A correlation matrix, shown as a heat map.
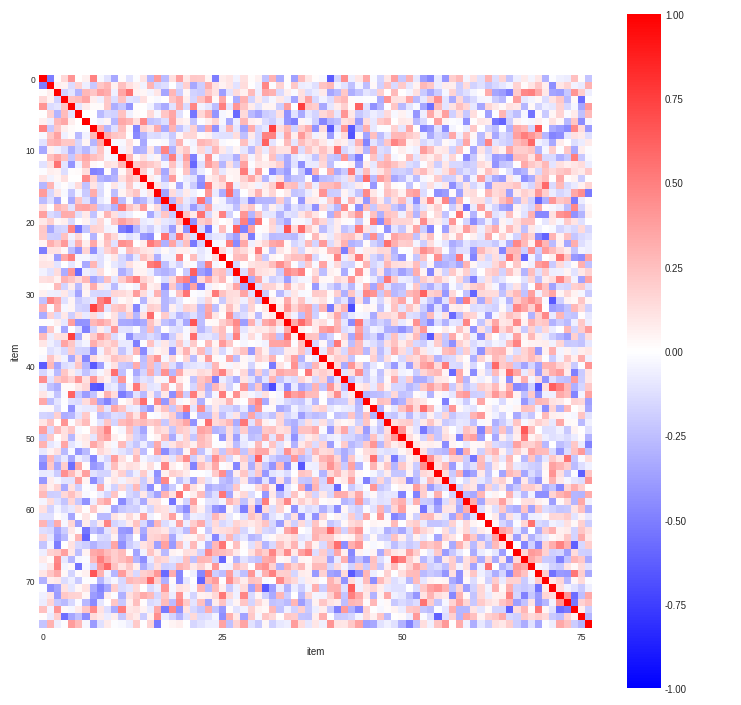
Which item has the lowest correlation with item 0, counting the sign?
40
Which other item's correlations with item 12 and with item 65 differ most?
2
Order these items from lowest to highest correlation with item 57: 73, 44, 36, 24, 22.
24, 44, 22, 73, 36
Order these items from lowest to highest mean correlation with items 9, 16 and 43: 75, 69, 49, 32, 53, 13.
32, 69, 53, 75, 49, 13
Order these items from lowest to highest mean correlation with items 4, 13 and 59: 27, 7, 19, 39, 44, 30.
7, 39, 30, 19, 27, 44
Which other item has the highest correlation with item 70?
15
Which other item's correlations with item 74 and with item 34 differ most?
44
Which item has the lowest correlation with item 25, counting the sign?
67
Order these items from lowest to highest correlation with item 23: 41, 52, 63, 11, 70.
63, 52, 41, 70, 11
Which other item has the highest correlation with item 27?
21
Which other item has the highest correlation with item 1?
31
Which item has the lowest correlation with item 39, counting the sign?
6
